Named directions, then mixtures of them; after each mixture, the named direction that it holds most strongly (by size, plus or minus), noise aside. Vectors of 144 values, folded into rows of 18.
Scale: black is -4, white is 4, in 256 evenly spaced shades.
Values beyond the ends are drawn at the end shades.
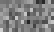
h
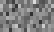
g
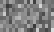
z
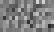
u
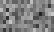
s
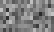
s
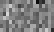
z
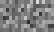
u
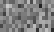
z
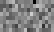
g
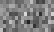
h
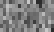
z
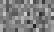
z
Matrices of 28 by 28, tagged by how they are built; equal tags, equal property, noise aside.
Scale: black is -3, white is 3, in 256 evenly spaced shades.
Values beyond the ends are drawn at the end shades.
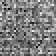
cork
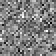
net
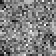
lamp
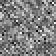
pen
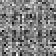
cork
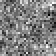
lamp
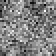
lamp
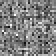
cork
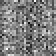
cork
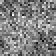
lamp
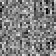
cork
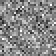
pen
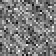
pen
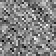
pen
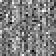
cork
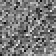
net
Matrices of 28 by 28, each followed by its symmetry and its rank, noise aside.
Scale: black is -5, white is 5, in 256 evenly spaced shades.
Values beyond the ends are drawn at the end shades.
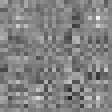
no symmetry, rank three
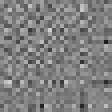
symmetric, rank three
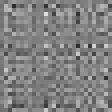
no symmetry, rank three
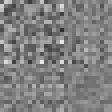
symmetric, rank three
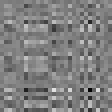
no symmetry, rank one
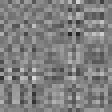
antisymmetric, rank two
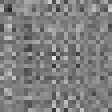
no symmetry, rank three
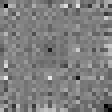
symmetric, rank three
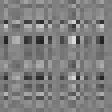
no symmetry, rank one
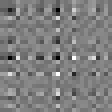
symmetric, rank one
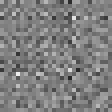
symmetric, rank three
